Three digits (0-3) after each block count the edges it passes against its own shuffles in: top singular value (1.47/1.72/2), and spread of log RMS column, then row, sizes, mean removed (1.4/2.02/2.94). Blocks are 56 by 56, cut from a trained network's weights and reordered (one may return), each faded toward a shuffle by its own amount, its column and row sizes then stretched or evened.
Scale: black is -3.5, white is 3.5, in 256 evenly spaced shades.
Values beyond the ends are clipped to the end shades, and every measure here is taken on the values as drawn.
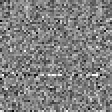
1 0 1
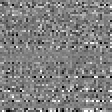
2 1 3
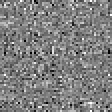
2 1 2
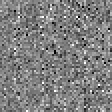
0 2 0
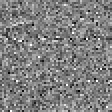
0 0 1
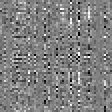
3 3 1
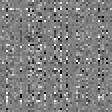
2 3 2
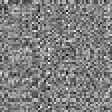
3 1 0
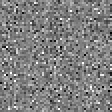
0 2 1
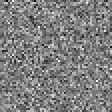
0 1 0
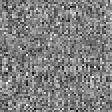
3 0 1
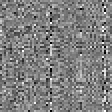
3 2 1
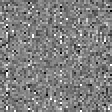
0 2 0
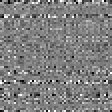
3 1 3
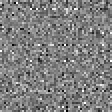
1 0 2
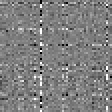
3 2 2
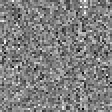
0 1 0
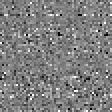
0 1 2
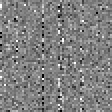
0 2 0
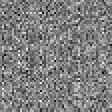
3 2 0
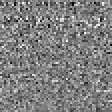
1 0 2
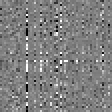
3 3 1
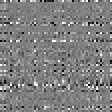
3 2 3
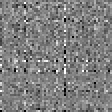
2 2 2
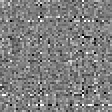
2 1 2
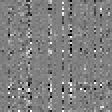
1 3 1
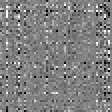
1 3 2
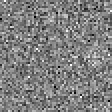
0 0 0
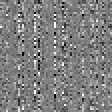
2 3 0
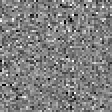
0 1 1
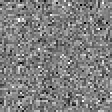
0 1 1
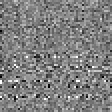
2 1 2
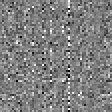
1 2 1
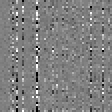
3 3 1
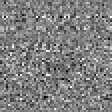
2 0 2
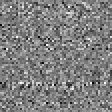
2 0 2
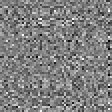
3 1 2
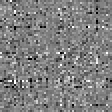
1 2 2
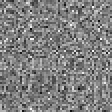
2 1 1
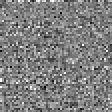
2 0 2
